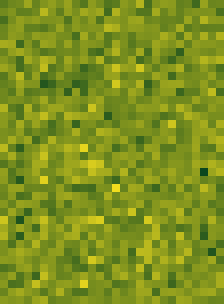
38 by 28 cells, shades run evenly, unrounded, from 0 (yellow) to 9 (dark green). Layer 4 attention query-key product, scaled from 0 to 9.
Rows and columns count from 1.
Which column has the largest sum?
3
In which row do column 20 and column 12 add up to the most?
24
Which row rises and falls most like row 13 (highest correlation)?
21
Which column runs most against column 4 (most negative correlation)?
17
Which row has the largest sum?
12
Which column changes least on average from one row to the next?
25
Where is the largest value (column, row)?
26, 22
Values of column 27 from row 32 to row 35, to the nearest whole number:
8 3 5 4
